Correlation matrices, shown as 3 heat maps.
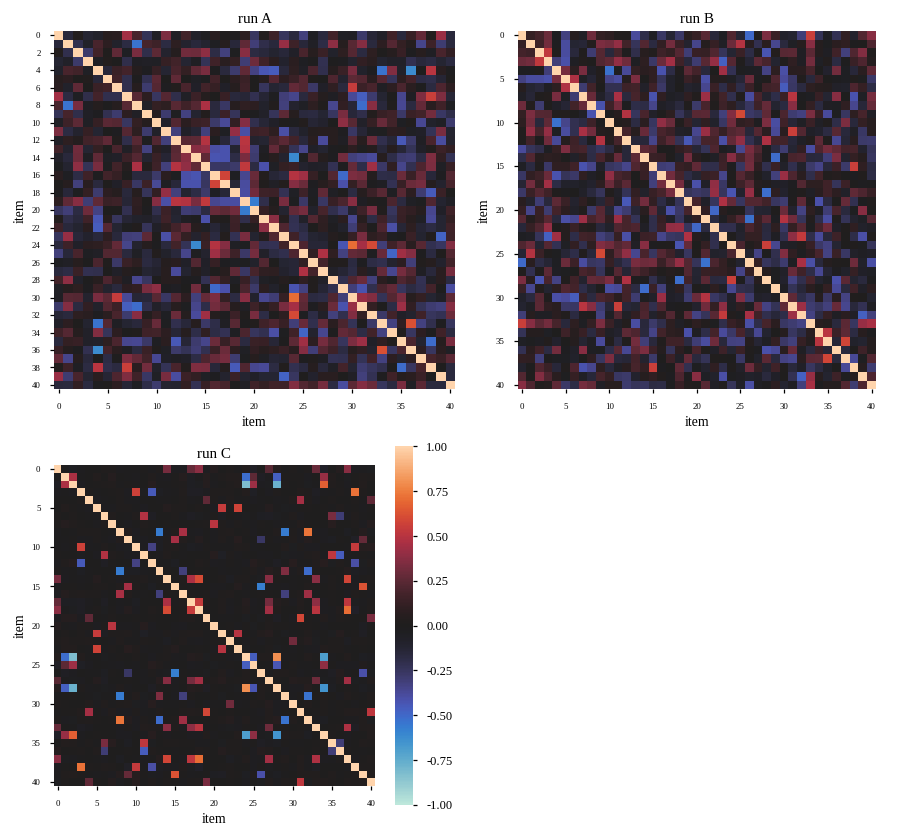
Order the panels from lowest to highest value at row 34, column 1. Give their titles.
run B, run A, run C
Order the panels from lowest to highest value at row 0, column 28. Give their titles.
run C, run A, run B
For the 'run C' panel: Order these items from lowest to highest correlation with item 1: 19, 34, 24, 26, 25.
24, 26, 19, 25, 34
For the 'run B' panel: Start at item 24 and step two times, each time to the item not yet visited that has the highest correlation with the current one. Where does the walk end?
12
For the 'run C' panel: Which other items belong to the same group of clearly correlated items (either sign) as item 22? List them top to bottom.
30
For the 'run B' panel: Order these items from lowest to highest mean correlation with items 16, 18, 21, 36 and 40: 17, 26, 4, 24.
24, 26, 4, 17
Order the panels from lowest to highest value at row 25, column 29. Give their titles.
run A, run B, run C
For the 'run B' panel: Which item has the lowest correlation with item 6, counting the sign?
30
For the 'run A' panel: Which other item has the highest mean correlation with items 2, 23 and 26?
19
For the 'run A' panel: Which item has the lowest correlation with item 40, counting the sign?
29
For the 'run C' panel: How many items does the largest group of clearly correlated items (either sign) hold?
7
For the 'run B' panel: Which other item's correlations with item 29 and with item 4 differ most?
36
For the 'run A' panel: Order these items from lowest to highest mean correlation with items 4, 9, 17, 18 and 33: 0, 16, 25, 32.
0, 32, 16, 25
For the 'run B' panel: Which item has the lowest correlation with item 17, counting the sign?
20
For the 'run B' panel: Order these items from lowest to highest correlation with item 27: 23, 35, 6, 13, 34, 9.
34, 9, 35, 6, 23, 13
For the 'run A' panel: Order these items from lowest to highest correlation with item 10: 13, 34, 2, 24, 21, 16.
16, 21, 24, 13, 34, 2
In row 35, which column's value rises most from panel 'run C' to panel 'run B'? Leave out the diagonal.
37
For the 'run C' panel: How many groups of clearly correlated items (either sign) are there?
10
